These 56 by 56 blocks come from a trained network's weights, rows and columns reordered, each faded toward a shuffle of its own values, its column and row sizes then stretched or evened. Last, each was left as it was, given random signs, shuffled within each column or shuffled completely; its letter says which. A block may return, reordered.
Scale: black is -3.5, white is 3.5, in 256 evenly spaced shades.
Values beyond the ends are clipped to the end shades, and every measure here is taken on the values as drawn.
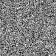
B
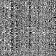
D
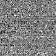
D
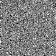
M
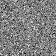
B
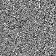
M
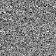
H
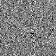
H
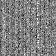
M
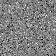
B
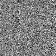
M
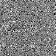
H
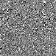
H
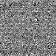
D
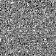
D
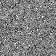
B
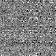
D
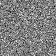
B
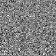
D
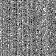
M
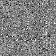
H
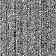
M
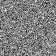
B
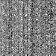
D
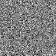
H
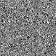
H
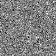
M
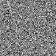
M
